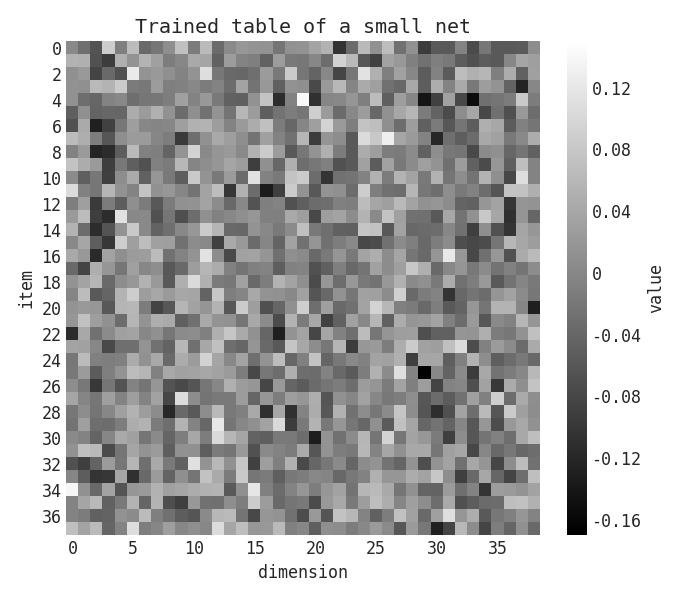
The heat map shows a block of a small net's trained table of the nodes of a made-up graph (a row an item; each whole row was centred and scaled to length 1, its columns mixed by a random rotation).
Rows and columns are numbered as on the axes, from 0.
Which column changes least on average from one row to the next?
28
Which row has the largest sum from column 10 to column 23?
6
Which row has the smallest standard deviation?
17
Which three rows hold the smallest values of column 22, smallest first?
0, 2, 9
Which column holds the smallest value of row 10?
21
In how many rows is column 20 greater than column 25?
10
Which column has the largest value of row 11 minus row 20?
38
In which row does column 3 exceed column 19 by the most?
32
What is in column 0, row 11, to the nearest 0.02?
0.1
